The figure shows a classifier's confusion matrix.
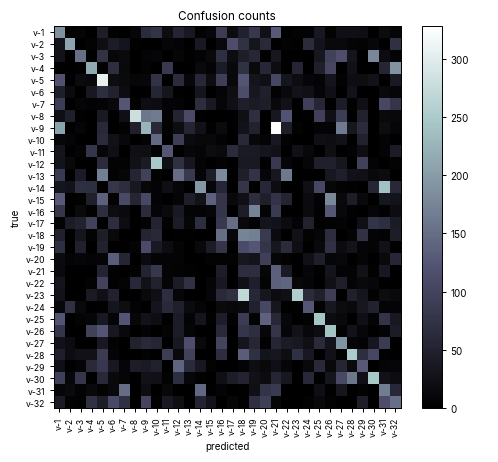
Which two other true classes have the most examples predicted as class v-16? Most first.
v-13, v-18
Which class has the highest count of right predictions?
v-5
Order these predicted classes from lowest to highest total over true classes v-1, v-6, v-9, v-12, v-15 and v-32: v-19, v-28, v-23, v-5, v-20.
v-23, v-28, v-20, v-19, v-5
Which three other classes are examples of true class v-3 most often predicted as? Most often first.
v-30, v-27, v-26
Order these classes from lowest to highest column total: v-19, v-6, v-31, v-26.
v-6, v-31, v-26, v-19
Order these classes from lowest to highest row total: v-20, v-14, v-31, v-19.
v-20, v-31, v-19, v-14
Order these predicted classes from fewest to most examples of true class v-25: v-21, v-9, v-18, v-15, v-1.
v-15, v-9, v-21, v-18, v-1
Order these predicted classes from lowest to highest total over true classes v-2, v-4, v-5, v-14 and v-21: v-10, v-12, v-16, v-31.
v-12, v-10, v-16, v-31
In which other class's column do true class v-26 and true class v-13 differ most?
v-22
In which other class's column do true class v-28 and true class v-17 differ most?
v-18
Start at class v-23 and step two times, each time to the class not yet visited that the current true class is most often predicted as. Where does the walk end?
v-19
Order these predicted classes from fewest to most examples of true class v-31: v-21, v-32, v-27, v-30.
v-30, v-27, v-32, v-21
